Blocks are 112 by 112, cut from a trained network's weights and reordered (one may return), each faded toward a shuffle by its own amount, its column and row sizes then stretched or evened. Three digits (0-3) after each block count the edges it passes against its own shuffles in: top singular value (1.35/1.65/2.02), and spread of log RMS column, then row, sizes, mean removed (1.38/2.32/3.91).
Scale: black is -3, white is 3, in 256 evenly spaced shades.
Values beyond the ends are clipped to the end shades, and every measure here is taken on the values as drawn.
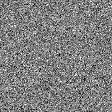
1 0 1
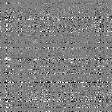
1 2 3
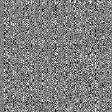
0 3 1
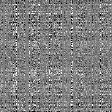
3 3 1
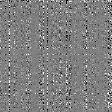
1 3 2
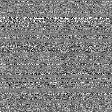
0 0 3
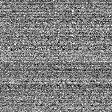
3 0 1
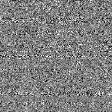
2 1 2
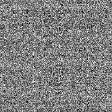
0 2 0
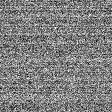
2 0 0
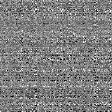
2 2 2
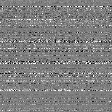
2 1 3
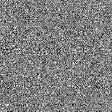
2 1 2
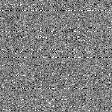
1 1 2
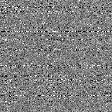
2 1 2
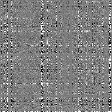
2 3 2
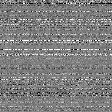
3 0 3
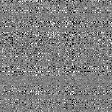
0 2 3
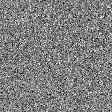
1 0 1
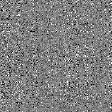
0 2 2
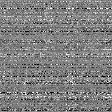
3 1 3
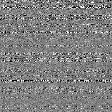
3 0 3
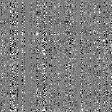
1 3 2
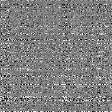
1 2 3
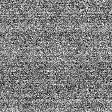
2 1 0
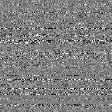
2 0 3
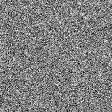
2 0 0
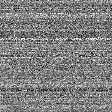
3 0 2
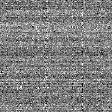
3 2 1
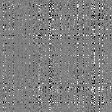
3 3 2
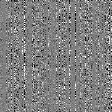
2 3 1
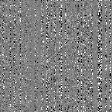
1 3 1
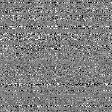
0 1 3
